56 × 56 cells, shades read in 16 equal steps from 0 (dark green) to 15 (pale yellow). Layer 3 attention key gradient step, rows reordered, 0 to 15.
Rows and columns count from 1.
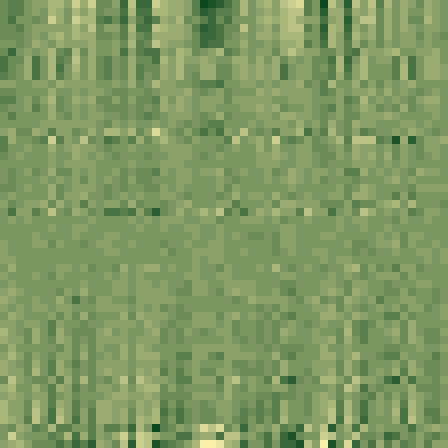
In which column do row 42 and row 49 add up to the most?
44
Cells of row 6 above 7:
26
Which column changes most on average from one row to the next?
20
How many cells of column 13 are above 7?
18
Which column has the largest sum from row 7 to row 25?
7
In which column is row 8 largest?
10
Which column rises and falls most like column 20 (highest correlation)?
42
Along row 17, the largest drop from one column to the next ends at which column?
39
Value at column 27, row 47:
6
